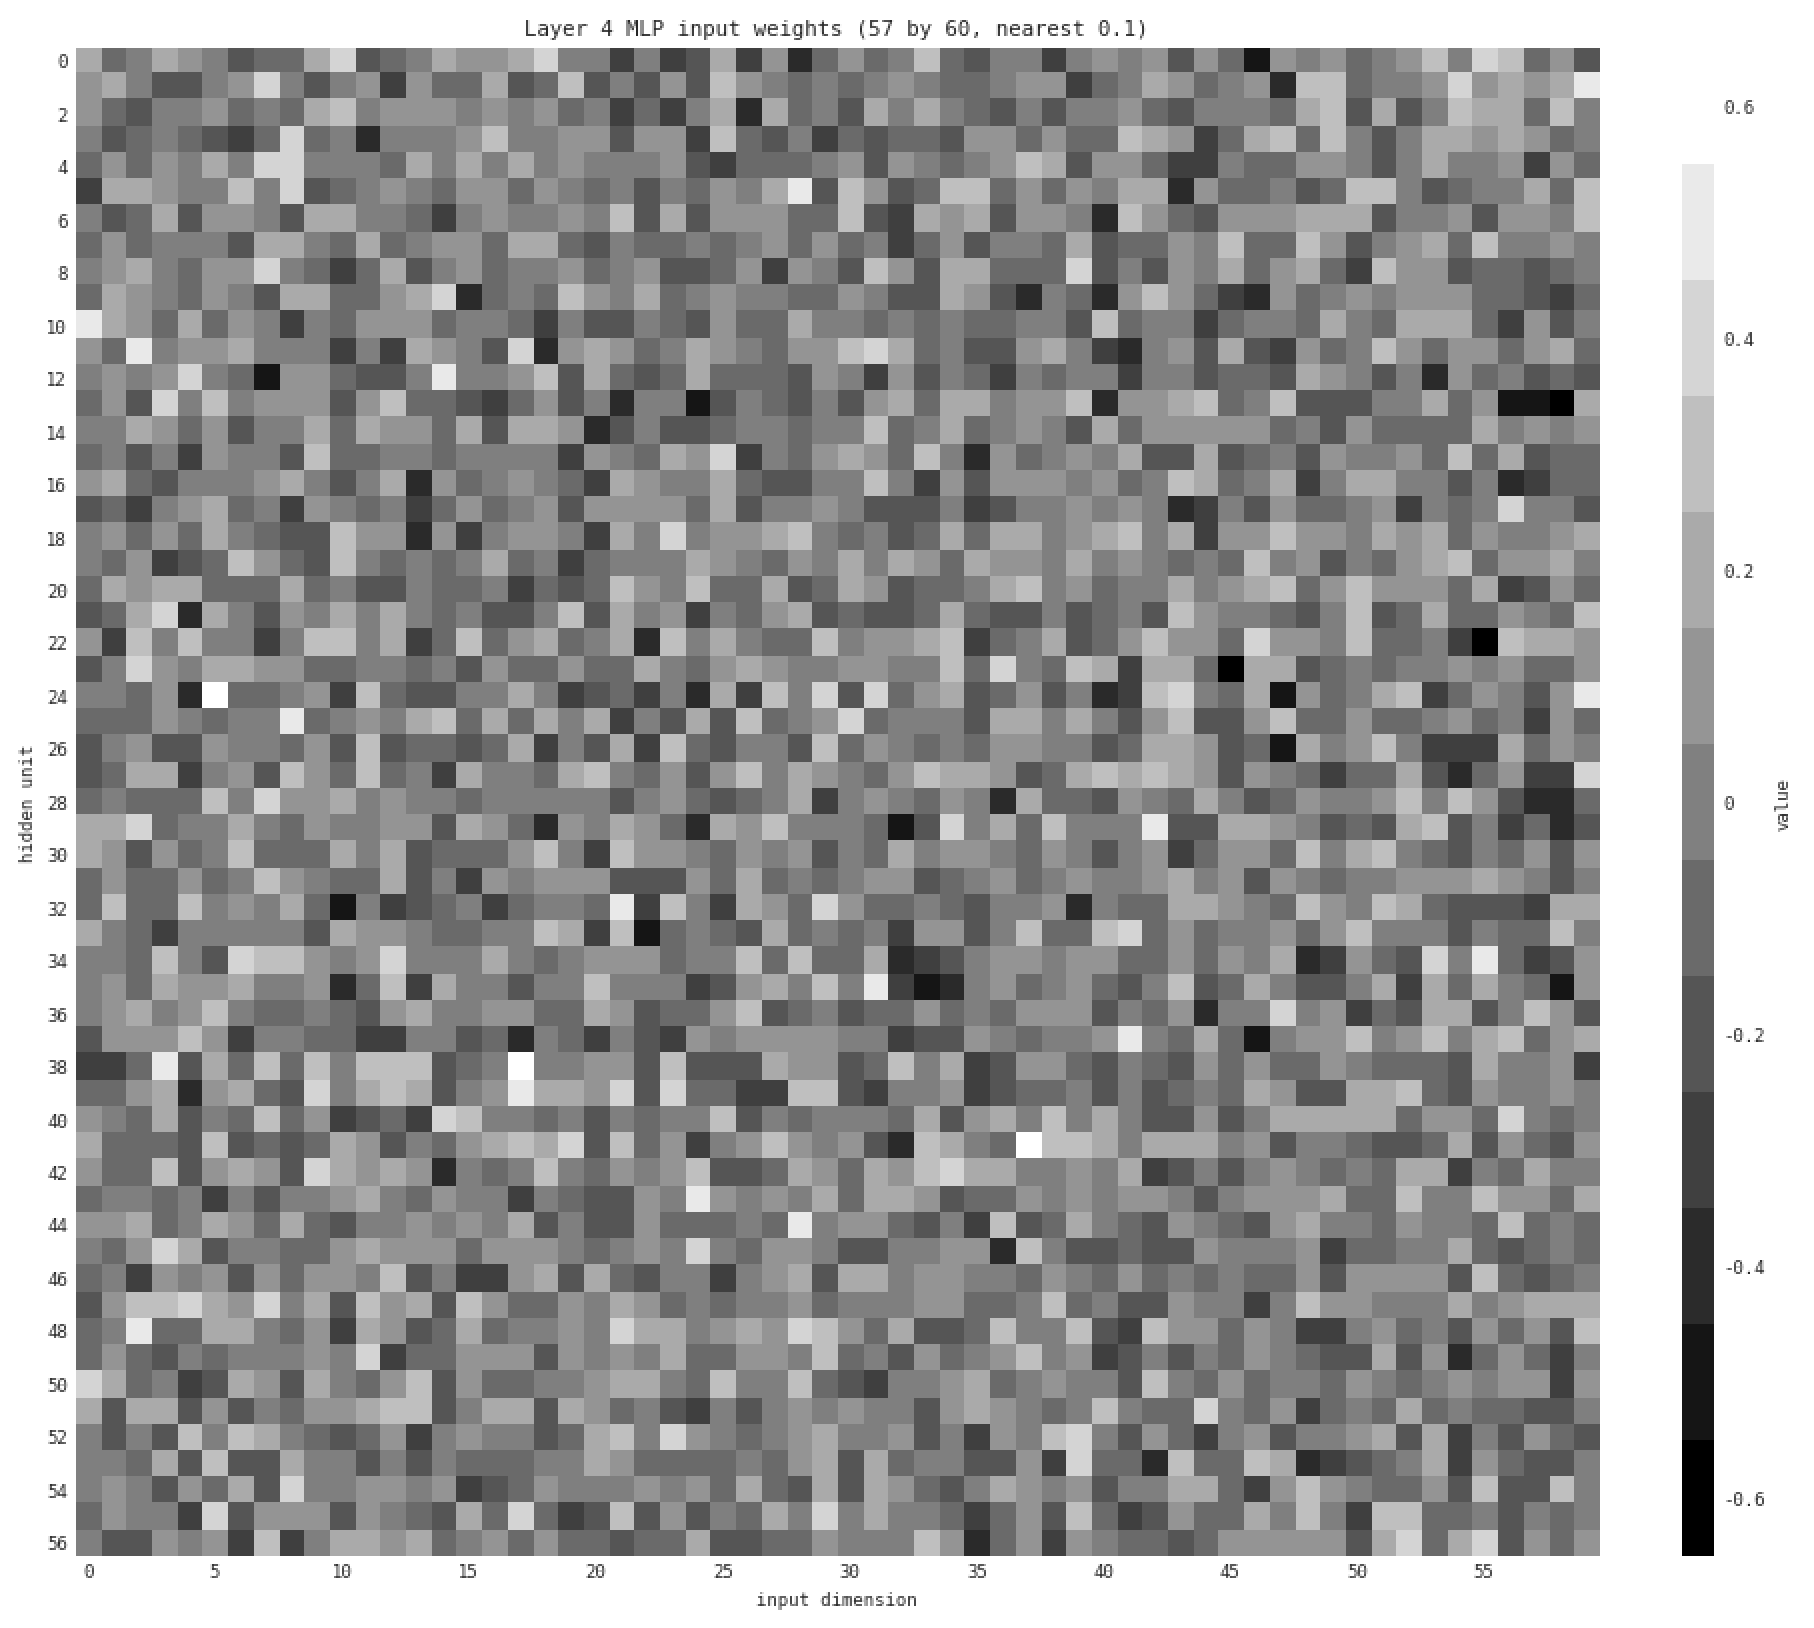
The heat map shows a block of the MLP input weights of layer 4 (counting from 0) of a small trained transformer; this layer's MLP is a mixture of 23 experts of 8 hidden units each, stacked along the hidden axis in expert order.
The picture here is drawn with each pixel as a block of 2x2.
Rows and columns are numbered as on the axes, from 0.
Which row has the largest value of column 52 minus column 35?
56
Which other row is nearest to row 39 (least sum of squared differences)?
38
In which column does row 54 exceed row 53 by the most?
48
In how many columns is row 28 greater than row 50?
21
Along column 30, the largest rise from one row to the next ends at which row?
25
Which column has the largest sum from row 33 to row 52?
28
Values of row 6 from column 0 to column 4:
0 -0.2 -0.1 0.2 -0.2
